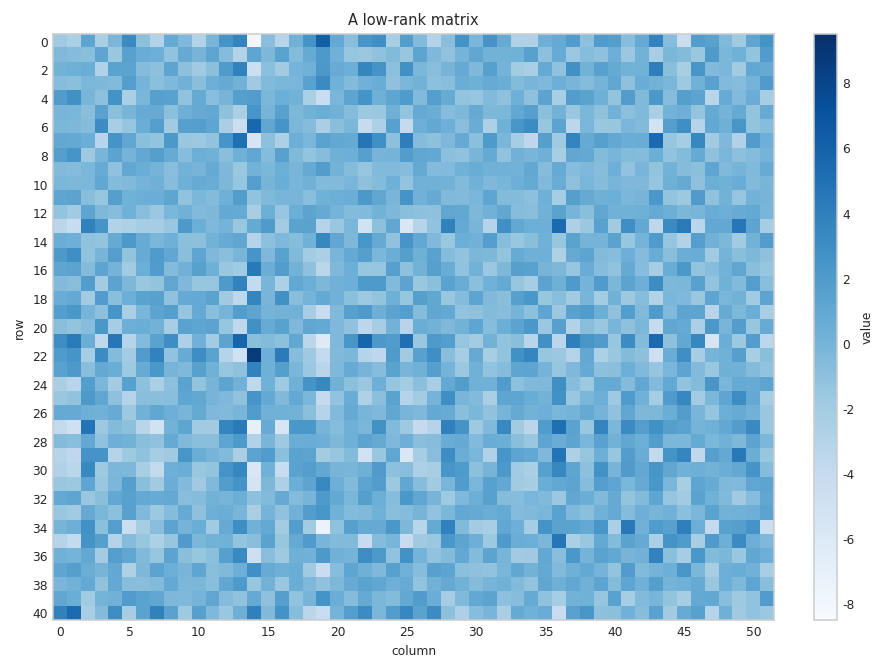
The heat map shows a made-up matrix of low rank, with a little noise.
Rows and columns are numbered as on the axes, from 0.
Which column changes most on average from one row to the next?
14
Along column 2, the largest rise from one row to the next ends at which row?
27
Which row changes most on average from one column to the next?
21
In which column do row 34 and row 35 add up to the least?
19
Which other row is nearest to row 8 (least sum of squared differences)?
15
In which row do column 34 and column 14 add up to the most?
22
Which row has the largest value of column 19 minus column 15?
0
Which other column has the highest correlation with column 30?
11
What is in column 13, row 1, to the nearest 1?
-3
